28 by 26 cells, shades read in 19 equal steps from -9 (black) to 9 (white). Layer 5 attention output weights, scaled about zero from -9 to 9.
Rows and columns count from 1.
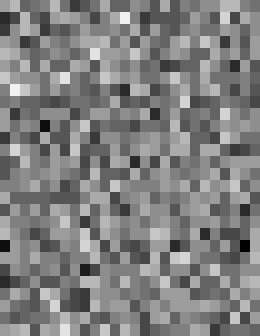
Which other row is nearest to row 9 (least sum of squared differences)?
12
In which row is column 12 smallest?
17
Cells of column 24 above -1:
15
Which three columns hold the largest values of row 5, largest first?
10, 14, 1
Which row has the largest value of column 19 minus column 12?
22
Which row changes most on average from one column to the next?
21
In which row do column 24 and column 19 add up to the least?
6
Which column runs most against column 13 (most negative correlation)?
2
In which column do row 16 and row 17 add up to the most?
24
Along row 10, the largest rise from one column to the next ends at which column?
23
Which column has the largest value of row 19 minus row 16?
7
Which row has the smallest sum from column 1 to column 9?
9
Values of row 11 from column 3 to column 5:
1 0 -8
